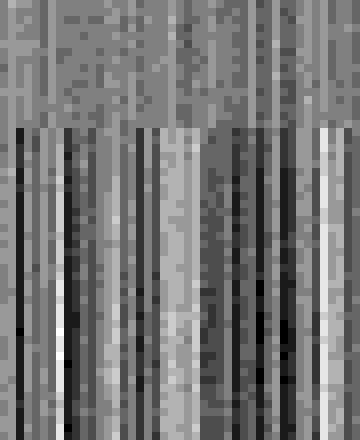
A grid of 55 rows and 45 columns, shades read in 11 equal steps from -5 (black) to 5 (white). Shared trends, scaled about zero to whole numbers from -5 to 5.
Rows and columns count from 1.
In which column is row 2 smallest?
36
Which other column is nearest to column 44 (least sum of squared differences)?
12
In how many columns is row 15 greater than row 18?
21
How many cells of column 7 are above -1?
27
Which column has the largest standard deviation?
3
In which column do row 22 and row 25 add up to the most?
41
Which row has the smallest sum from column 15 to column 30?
45
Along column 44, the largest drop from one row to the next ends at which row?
17
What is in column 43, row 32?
1
